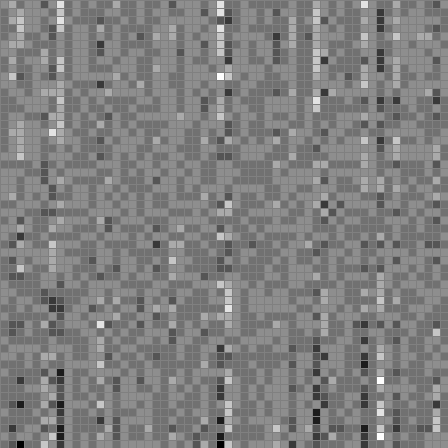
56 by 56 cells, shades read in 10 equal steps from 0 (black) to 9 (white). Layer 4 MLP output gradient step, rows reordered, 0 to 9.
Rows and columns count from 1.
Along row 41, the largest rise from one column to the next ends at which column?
13
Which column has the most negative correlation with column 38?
47
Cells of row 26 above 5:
4
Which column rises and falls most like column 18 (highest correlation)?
7
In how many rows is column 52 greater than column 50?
23
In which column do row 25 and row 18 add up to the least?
48
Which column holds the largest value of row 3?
8
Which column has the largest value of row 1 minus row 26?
28
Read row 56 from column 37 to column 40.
2 5 4 3
